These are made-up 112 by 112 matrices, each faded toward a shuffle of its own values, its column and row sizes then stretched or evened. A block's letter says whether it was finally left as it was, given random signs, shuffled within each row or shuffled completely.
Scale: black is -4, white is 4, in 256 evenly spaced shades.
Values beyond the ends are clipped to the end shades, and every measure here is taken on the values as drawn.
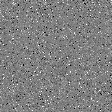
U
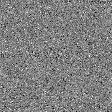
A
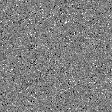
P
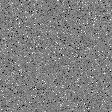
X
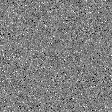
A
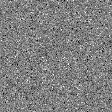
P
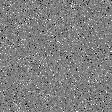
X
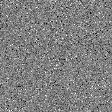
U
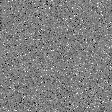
X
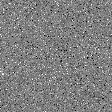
A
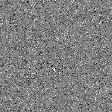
U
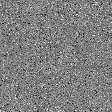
A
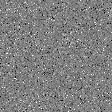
A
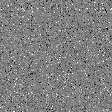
P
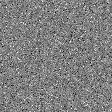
X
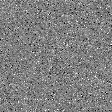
A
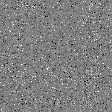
P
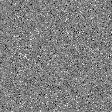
U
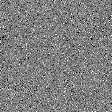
P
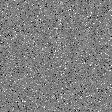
X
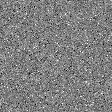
X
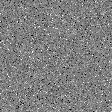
X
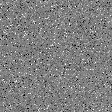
A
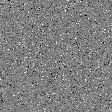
X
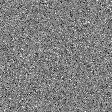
X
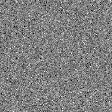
P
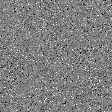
U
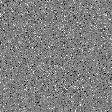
P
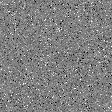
X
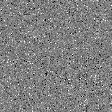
P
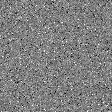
X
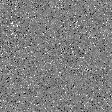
U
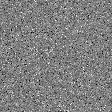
X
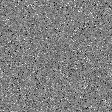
X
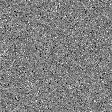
X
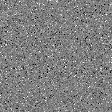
P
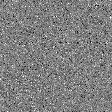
A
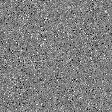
U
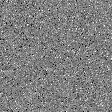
X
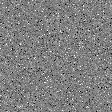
X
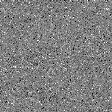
P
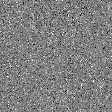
U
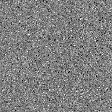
P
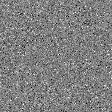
A
